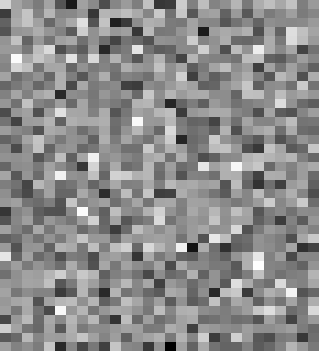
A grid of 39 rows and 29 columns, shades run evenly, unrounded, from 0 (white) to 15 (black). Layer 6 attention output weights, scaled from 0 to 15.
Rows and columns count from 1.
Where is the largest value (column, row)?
16, 39
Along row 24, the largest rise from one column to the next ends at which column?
9
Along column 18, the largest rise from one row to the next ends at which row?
28
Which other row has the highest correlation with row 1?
22
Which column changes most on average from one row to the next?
6
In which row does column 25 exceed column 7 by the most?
7
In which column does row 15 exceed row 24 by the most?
8
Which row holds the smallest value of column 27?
33
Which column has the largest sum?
10
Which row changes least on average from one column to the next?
37
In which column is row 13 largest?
17
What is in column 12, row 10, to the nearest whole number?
11
